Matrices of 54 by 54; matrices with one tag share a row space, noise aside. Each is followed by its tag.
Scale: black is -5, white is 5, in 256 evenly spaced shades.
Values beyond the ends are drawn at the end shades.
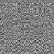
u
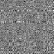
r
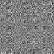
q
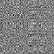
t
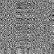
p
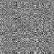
u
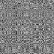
u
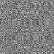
u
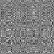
q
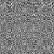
q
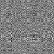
q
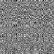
u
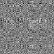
t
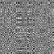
p
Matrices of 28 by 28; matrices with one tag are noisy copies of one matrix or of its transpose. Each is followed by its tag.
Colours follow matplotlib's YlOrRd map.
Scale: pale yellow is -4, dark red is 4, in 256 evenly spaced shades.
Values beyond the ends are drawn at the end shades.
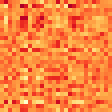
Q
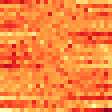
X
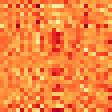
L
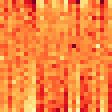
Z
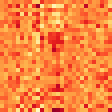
L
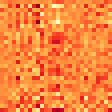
L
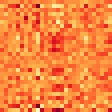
L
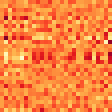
L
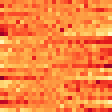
Z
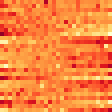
Z
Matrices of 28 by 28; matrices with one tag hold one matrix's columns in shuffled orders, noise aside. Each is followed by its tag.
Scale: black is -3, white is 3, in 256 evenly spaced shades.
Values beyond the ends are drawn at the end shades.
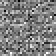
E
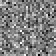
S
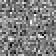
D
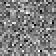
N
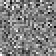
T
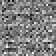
E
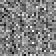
S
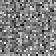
S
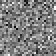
T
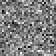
N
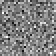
N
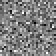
N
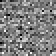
E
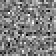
D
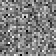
S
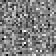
S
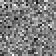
T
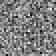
S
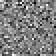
T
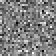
N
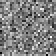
S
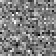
D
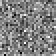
S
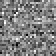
D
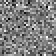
T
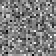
S
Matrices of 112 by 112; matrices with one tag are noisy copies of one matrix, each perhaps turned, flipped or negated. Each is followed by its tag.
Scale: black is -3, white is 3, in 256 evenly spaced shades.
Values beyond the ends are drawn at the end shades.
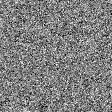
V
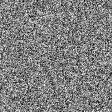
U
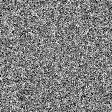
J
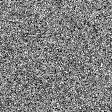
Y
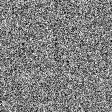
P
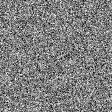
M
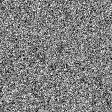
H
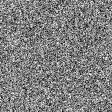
Y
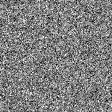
V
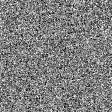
M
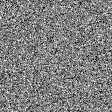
M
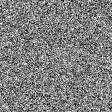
U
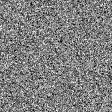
M
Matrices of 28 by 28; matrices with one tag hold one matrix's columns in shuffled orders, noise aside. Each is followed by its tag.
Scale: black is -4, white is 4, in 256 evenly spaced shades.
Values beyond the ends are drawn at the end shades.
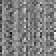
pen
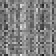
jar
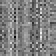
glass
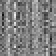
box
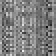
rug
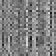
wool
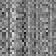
pen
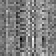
wool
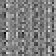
pen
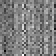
jar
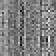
wool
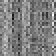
box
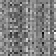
pen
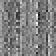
box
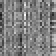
box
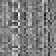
box
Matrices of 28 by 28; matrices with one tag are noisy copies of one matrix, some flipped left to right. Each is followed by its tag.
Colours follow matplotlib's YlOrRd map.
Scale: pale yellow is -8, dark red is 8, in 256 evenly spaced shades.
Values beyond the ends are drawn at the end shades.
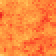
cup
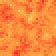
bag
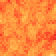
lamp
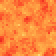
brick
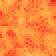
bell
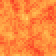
bag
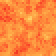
bag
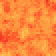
lamp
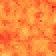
lamp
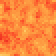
lamp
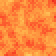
bell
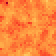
bell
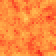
bag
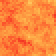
cup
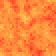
bag
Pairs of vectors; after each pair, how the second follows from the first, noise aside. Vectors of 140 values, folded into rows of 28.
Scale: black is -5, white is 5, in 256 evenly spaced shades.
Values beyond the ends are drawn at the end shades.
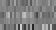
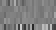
partly zeroed.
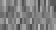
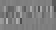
partly zeroed.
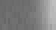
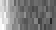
reversed, scaled up.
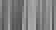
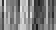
reversed, scaled up.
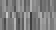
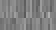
reversed, shrunk.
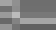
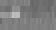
partly zeroed.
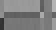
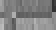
reversed.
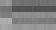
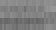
reversed, shrunk.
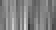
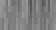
reversed, negated, shrunk.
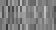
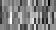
reversed, scaled up.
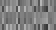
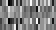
reversed, scaled up.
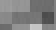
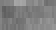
reversed, shrunk.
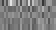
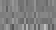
reversed, shrunk.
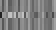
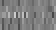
partly zeroed.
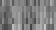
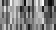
reversed, scaled up.
